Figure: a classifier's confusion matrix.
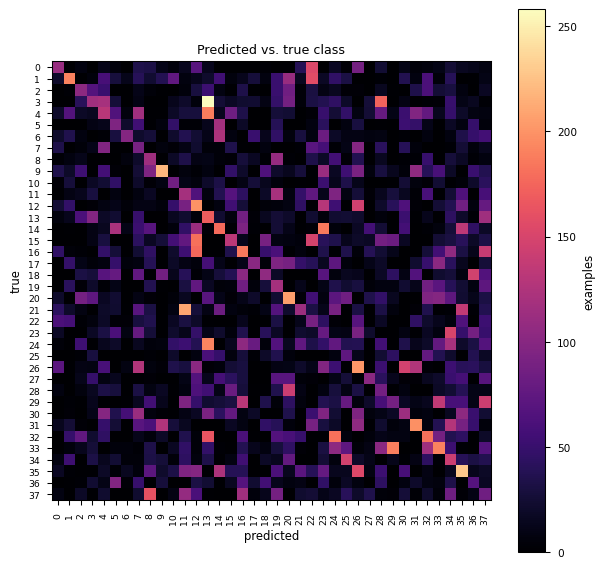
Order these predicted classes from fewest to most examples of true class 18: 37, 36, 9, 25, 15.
25, 15, 37, 9, 36
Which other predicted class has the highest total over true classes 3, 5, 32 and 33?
13
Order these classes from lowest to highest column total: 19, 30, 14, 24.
30, 14, 24, 19
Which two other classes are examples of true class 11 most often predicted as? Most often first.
19, 24
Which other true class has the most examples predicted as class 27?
14
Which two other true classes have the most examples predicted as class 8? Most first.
37, 9
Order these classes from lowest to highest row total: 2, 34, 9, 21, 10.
10, 2, 34, 21, 9
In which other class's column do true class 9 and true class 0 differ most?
22
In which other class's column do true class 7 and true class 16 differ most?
12
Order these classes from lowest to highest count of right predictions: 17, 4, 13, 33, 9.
17, 4, 13, 33, 9
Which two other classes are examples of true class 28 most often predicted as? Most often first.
20, 15
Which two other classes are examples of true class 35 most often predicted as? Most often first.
26, 14
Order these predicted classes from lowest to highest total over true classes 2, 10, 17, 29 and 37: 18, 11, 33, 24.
18, 24, 11, 33
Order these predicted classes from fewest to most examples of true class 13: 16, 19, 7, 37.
19, 7, 16, 37
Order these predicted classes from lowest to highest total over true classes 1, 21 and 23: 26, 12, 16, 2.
2, 16, 12, 26
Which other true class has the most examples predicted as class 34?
23
